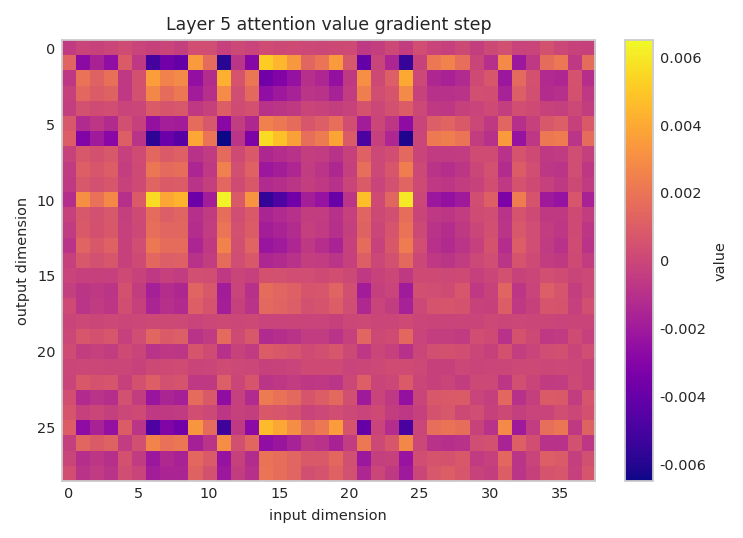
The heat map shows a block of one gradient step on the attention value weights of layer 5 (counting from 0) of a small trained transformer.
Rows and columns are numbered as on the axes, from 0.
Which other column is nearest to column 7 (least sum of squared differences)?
8
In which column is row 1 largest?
14
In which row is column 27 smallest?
10
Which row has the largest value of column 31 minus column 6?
6
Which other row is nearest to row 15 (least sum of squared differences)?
0
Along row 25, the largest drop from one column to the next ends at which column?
11
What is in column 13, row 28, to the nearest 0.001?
-0.001
